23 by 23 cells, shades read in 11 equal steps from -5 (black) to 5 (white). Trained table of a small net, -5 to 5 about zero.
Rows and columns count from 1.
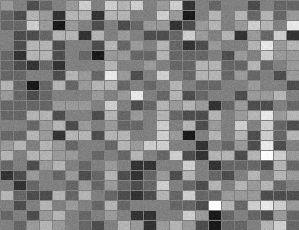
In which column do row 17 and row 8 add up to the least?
11
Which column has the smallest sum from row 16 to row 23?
12
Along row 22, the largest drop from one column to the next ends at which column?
17
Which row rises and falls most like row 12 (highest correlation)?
5
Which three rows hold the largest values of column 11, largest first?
10, 1, 16
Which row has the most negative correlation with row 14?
4
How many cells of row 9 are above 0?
7
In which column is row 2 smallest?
15
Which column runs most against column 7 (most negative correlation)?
22
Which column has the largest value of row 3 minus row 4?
23
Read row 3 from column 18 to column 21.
0 1 3 2
